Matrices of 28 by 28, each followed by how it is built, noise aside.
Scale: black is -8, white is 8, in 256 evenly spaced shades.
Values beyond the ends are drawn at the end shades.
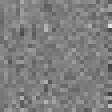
uneven columns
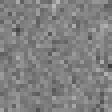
uneven columns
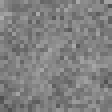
smooth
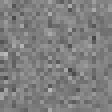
uneven columns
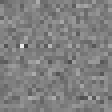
uneven rows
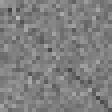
diagonal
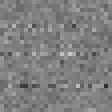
uneven rows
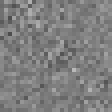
block diagonal
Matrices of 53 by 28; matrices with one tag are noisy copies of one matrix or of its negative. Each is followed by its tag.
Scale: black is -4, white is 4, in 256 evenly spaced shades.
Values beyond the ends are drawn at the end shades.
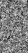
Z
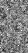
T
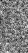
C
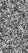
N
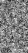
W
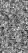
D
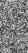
W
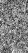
W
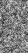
Z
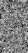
Z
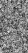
N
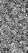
W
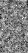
Z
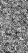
C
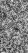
T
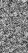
Z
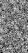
N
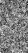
W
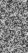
Z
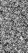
C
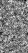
Z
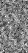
D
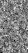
N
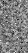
C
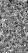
Z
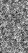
D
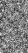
N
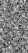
N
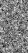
N
